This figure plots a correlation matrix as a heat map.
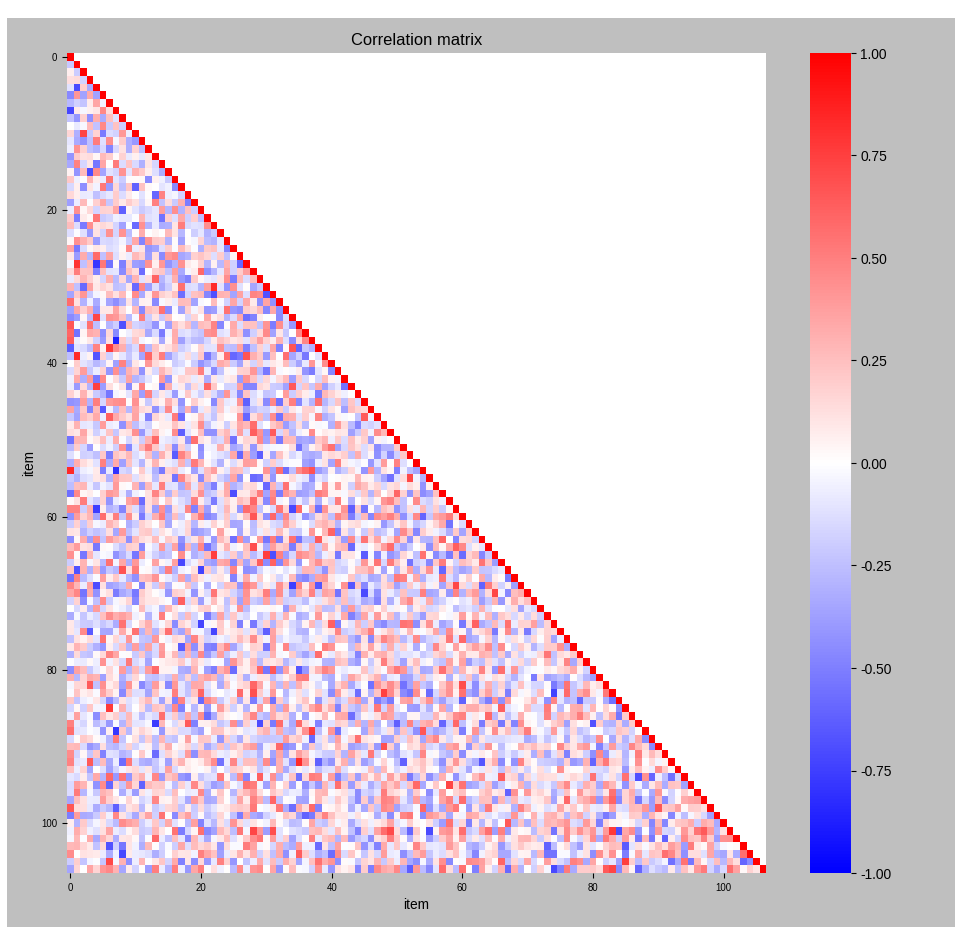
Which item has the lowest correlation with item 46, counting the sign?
5
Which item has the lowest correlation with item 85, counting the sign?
103
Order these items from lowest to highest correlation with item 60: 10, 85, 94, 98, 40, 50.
40, 94, 98, 10, 85, 50
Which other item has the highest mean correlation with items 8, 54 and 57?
94
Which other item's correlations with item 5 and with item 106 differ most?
52
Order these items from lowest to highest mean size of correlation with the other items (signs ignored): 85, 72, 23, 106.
72, 23, 85, 106
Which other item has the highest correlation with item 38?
6
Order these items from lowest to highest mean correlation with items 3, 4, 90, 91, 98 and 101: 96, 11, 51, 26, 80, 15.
51, 80, 11, 15, 96, 26
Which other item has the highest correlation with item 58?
95
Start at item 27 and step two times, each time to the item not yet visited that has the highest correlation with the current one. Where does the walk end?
39
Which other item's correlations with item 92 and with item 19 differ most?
35
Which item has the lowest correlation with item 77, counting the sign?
17
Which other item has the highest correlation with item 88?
37
